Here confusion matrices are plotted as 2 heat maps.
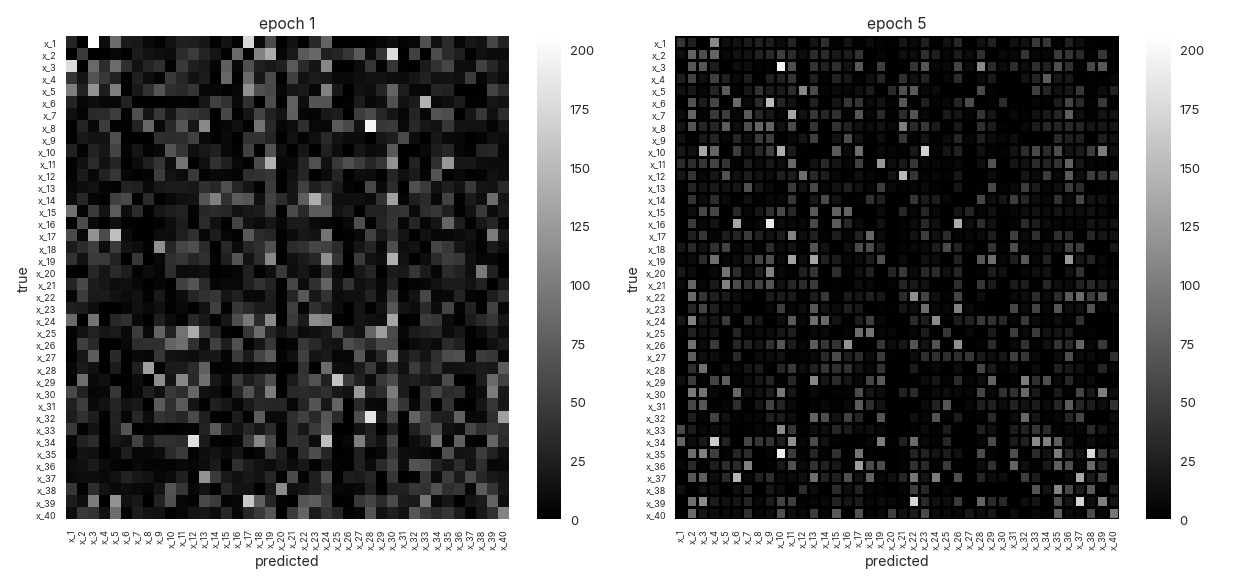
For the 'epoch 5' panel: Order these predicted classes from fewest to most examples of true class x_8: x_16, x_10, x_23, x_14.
x_14, x_10, x_16, x_23
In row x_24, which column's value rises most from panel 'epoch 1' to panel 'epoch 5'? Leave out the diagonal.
x_2
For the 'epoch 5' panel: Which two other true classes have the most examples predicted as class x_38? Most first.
x_35, x_36
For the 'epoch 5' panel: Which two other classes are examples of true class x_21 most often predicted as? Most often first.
x_5, x_2
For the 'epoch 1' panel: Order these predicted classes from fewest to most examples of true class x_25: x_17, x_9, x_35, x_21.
x_35, x_21, x_17, x_9
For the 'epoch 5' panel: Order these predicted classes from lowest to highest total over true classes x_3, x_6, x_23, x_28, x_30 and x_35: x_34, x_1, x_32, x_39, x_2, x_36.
x_1, x_34, x_32, x_36, x_39, x_2
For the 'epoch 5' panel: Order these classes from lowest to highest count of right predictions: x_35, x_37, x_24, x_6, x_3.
x_3, x_6, x_35, x_24, x_37
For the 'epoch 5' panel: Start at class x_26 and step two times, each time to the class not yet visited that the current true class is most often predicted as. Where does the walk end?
x_9
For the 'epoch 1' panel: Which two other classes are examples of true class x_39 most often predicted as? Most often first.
x_17, x_5
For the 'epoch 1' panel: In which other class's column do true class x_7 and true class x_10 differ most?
x_21
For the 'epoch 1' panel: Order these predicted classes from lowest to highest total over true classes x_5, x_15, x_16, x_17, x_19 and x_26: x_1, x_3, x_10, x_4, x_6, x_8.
x_6, x_8, x_4, x_10, x_1, x_3
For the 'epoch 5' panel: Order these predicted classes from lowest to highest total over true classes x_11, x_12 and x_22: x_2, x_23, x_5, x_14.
x_23, x_14, x_5, x_2
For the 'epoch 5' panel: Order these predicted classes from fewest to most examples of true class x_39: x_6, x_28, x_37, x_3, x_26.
x_6, x_26, x_28, x_3, x_37
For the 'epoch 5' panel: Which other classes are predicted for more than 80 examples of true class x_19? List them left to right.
x_4, x_11, x_13, x_29, x_36
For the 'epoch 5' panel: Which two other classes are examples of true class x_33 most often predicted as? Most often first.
x_10, x_1
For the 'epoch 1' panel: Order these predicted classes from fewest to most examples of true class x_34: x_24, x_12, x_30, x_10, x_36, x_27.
x_10, x_30, x_36, x_27, x_24, x_12
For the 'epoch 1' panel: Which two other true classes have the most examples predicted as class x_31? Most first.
x_9, x_15
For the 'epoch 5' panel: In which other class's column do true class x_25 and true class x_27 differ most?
x_18
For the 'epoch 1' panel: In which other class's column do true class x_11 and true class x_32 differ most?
x_28
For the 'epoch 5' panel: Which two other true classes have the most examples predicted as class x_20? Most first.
x_40, x_5
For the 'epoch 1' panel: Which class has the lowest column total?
x_20
